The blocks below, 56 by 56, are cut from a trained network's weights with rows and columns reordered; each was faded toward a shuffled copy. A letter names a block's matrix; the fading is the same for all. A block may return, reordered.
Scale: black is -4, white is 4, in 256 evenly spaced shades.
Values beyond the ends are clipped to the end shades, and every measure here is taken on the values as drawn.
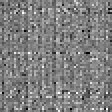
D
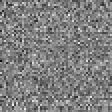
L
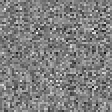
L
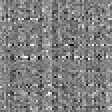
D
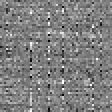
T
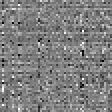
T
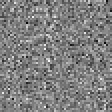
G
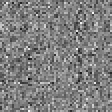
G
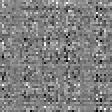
T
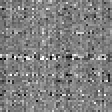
D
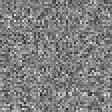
L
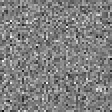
G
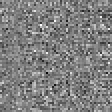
G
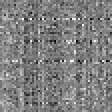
D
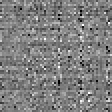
T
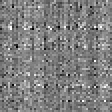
D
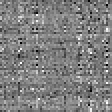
T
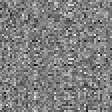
G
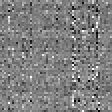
T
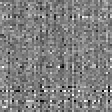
D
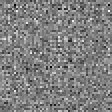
G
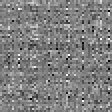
T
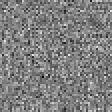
L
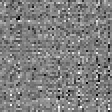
T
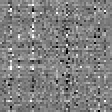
T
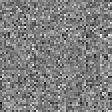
G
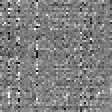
T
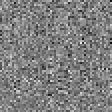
G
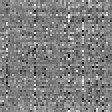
T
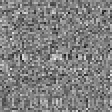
L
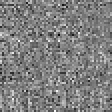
G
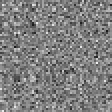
L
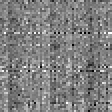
D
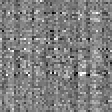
D
